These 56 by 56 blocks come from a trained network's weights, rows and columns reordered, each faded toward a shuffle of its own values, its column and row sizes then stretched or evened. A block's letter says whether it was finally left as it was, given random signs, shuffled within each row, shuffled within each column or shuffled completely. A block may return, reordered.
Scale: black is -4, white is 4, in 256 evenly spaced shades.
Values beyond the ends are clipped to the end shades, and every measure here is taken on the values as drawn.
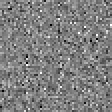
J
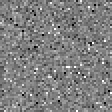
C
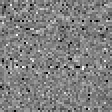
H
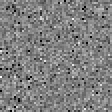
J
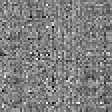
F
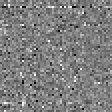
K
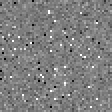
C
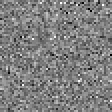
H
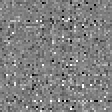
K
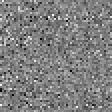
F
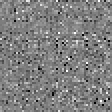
F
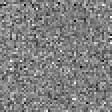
K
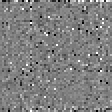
K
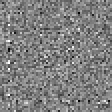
K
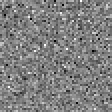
C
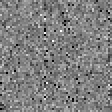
J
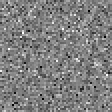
C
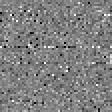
H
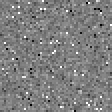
C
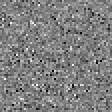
H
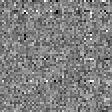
K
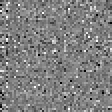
K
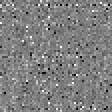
F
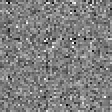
K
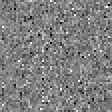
J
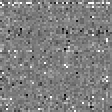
F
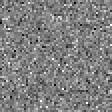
C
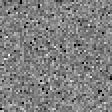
C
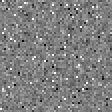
C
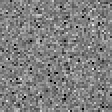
J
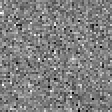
J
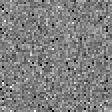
J
